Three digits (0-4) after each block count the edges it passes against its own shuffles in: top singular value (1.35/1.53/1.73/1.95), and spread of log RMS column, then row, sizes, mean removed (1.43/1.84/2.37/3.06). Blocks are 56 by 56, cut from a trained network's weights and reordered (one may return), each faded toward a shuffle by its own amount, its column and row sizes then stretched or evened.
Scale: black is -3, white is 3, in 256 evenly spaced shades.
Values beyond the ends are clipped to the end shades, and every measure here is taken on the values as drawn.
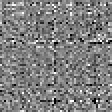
3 2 3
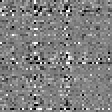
2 3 4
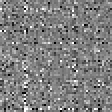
0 3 3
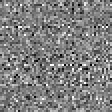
3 0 3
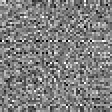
4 0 2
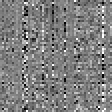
3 4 0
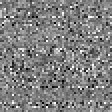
0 0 3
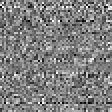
3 0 3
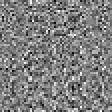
4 2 0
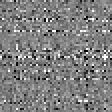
2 2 4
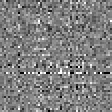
2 2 2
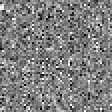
2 3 1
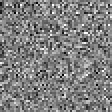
2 0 2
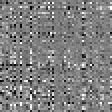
4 4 4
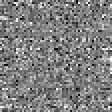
0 1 3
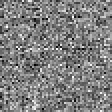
2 1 1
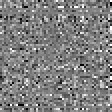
1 3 4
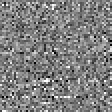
2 2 2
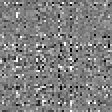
1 3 3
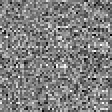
3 1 1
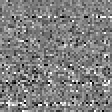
0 1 3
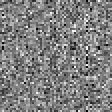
3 2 0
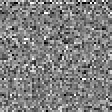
3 1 3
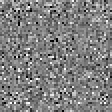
0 2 2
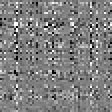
4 4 4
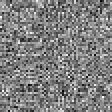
3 0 1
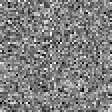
3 1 1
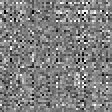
4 3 3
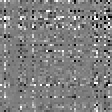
2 4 4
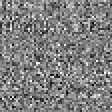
2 0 2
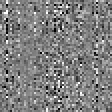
3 4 0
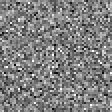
0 0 1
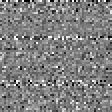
1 0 4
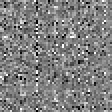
0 3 2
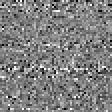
0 0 3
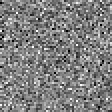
0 0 0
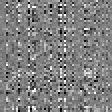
4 4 3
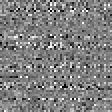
3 2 4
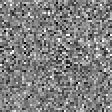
1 1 1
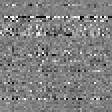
3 1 4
